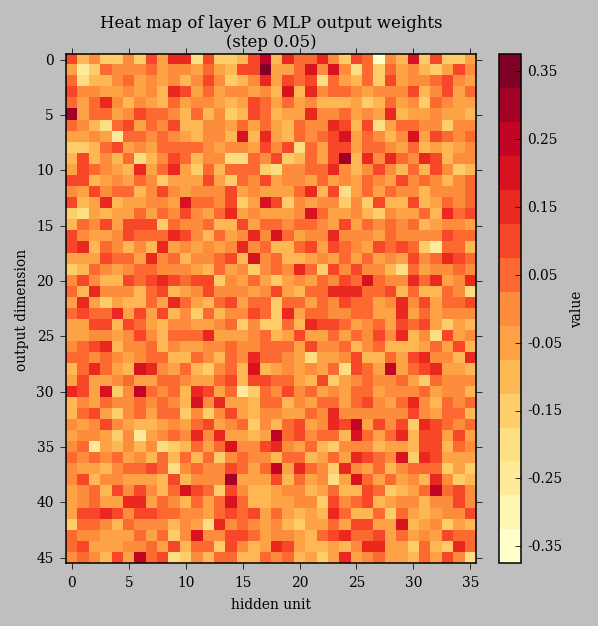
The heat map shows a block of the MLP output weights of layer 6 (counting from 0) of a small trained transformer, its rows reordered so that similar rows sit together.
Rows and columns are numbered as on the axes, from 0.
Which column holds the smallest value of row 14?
1
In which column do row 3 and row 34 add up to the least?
6
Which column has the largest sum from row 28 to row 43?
14
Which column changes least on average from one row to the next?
34
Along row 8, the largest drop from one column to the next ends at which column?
20
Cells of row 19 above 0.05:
3
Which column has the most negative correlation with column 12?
13
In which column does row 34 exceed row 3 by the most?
18
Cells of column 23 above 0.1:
8
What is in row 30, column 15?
-0.25
